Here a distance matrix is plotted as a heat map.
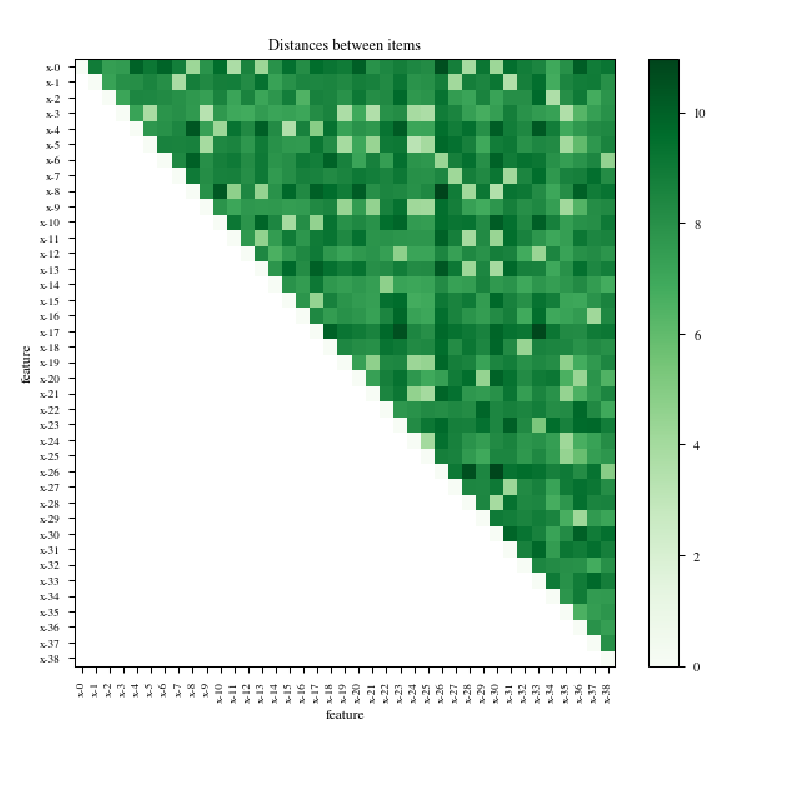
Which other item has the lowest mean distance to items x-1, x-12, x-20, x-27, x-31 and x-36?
x-7
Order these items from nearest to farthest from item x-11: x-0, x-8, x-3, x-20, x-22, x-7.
x-0, x-8, x-3, x-22, x-7, x-20
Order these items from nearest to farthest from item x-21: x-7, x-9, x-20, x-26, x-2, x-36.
x-9, x-36, x-20, x-2, x-7, x-26
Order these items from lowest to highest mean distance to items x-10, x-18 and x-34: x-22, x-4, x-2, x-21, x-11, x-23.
x-2, x-4, x-21, x-11, x-22, x-23
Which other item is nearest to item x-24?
x-5
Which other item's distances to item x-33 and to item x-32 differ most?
x-18
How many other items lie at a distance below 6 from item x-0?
5
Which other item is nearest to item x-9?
x-3
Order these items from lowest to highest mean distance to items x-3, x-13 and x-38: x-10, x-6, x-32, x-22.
x-6, x-22, x-32, x-10
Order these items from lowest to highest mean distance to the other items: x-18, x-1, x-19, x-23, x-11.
x-19, x-11, x-1, x-18, x-23
